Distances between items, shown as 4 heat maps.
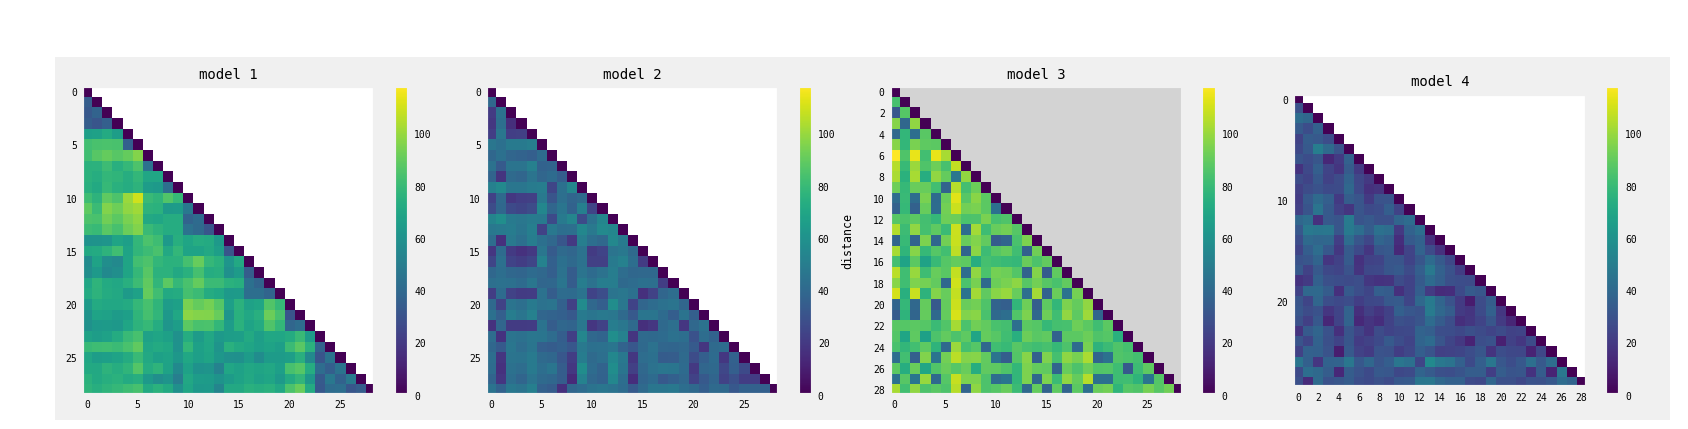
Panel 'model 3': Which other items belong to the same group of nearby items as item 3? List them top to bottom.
1
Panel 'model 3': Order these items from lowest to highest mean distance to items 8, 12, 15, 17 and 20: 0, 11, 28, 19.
28, 19, 11, 0
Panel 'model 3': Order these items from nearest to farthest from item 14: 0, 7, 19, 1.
0, 1, 7, 19
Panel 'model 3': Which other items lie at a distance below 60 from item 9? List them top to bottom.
5, 18, 24
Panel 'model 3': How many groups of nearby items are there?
7
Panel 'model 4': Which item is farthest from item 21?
13
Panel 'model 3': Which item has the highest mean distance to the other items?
6
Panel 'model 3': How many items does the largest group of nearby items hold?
10
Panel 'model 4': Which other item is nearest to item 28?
1
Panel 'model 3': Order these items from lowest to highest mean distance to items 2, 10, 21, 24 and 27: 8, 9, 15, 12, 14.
14, 9, 12, 15, 8
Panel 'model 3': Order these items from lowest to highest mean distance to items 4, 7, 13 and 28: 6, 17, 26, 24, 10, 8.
17, 10, 24, 26, 8, 6
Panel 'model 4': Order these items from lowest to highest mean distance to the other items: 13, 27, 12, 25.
25, 27, 12, 13
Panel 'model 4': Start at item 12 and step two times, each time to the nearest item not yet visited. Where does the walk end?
26
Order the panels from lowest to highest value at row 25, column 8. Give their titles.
model 2, model 4, model 1, model 3
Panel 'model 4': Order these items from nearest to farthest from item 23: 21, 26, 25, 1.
25, 21, 1, 26
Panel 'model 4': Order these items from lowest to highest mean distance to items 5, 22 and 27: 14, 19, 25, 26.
25, 19, 14, 26
